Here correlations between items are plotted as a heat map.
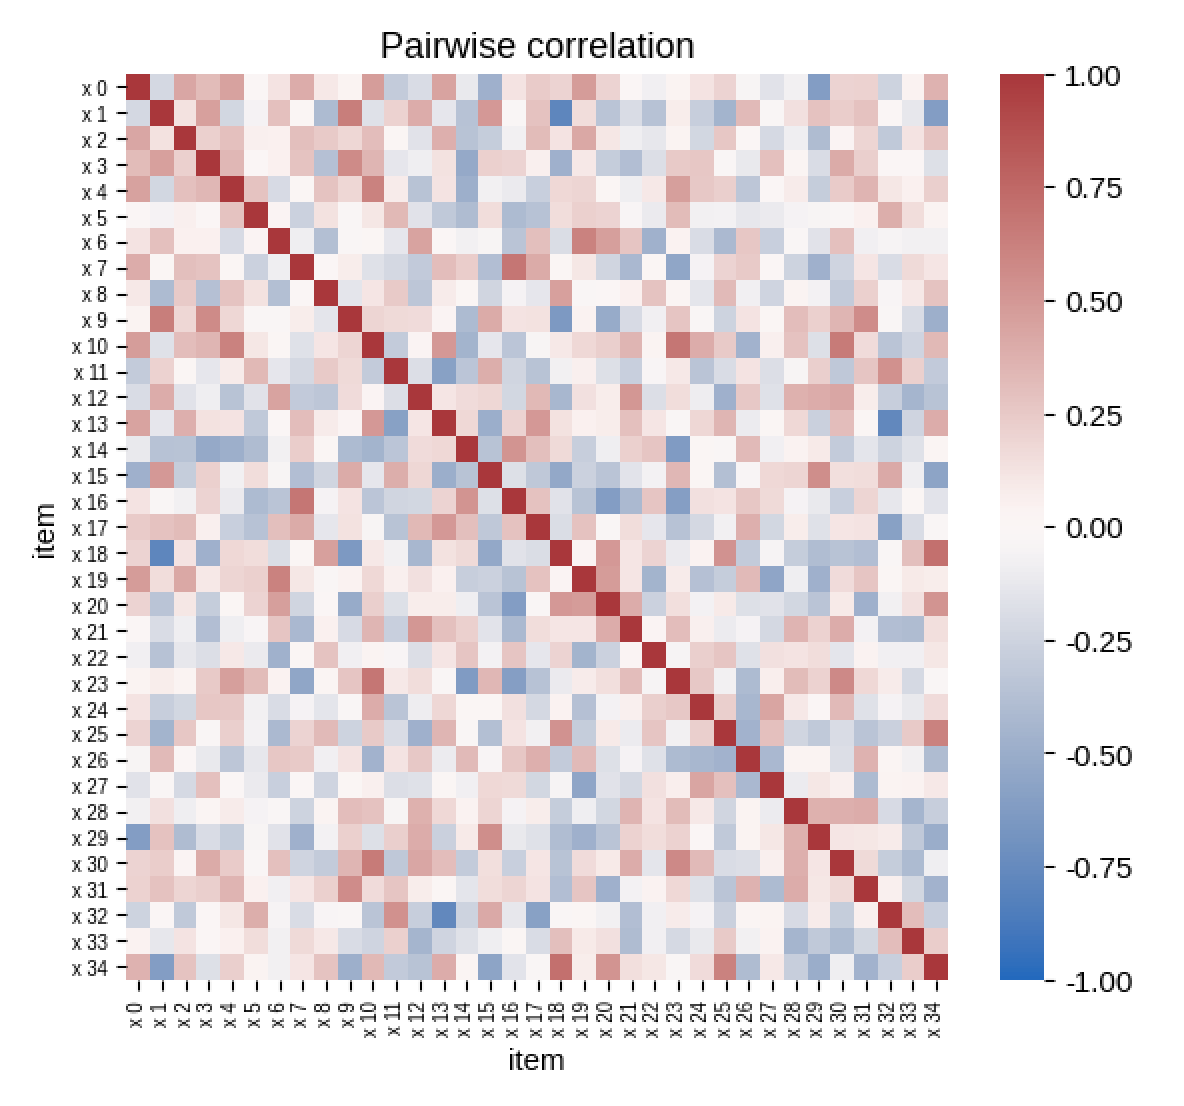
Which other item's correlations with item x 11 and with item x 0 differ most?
x 13
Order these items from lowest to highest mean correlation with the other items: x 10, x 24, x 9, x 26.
x 26, x 24, x 9, x 10
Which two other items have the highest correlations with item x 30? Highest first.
x 10, x 23
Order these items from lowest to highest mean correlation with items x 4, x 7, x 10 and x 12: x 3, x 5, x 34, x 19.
x 5, x 34, x 19, x 3
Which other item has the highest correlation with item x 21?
x 12
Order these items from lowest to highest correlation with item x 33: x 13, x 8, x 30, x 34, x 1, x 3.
x 30, x 13, x 1, x 3, x 8, x 34
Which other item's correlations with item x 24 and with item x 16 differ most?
x 23
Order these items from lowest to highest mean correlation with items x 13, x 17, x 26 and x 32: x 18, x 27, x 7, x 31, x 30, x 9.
x 27, x 18, x 30, x 9, x 31, x 7
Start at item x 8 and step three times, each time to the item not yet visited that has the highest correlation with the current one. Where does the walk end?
x 25
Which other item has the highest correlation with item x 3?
x 9
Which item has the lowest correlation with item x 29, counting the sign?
x 0
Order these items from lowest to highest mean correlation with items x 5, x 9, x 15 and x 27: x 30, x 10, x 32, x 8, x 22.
x 8, x 22, x 10, x 30, x 32
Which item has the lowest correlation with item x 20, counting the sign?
x 16
